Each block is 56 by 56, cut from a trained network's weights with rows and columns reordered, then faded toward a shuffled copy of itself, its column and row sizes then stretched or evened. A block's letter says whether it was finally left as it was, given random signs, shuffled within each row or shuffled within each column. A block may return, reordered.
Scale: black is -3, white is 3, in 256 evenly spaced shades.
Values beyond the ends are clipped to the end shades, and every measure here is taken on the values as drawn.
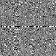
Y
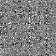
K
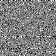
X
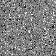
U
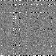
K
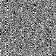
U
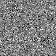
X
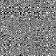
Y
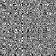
Y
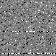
X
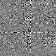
K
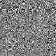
Y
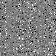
U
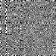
Y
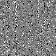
U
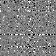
Y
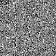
U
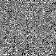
K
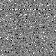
X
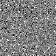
U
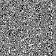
U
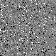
U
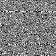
X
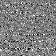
X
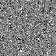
U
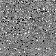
X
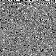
X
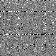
K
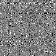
K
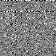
K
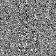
U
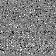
X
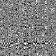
Y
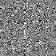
K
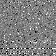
X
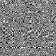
Y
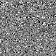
X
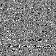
X
